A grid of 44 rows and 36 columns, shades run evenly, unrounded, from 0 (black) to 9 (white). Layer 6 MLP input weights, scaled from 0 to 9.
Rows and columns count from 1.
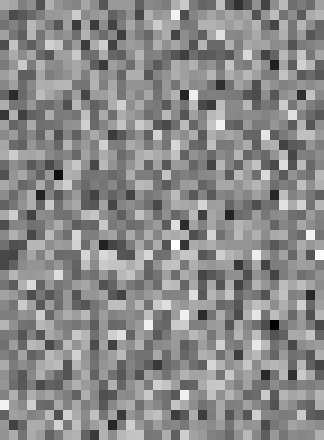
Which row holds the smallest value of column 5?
20
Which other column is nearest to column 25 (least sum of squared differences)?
10
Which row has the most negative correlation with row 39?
28
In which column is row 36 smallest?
27
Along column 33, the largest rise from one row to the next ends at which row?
12
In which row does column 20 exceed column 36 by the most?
33
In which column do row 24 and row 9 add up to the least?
25
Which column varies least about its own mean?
15
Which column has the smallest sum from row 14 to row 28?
31
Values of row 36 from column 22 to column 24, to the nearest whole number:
4 6 6
